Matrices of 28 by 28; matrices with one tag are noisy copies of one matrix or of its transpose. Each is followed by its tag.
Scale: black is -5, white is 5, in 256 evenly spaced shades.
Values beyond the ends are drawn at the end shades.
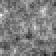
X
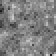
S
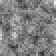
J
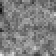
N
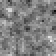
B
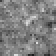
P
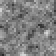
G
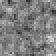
B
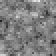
J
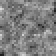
G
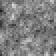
S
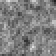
G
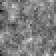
S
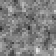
B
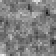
J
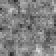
B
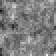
S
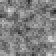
B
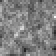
P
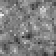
X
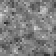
X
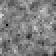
X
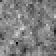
P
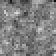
S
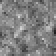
P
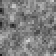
S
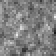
P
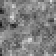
S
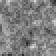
G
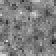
J
